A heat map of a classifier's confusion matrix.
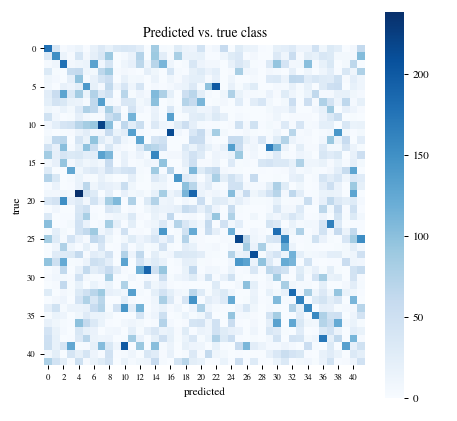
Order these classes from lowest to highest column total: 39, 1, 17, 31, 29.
17, 39, 29, 1, 31
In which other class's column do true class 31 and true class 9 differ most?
16
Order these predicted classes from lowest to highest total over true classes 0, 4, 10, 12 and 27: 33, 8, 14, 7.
33, 14, 8, 7
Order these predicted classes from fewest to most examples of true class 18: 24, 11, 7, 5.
11, 7, 24, 5
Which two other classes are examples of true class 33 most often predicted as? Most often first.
19, 24
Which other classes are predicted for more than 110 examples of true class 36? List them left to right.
30, 32, 38
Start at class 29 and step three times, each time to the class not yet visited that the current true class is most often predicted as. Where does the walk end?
30
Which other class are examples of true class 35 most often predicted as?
24
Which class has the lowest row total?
31
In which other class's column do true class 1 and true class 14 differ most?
7
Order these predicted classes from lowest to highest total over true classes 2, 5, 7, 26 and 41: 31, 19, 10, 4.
4, 10, 19, 31
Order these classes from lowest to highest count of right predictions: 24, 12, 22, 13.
13, 22, 24, 12
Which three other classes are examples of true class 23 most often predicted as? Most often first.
37, 0, 8
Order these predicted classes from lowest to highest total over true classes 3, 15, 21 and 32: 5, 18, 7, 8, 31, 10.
10, 31, 18, 5, 7, 8
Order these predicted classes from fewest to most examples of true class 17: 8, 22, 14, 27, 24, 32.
8, 32, 14, 24, 27, 22
